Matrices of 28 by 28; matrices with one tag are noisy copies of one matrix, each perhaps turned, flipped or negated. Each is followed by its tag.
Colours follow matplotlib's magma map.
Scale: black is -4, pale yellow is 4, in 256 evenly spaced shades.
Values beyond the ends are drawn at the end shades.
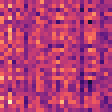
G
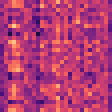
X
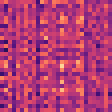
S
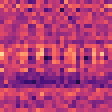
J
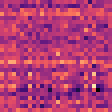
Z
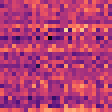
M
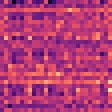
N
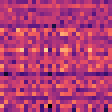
S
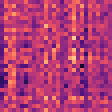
M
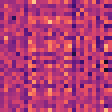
S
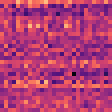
M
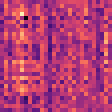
Z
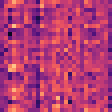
X
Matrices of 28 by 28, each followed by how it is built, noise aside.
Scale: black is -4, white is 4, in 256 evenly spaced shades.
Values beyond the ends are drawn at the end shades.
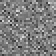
Toeplitz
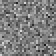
noise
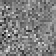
lower triangular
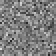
noise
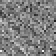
Toeplitz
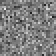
noise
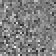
lower triangular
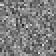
noise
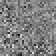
lower triangular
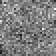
smooth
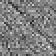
Toeplitz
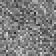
Toeplitz
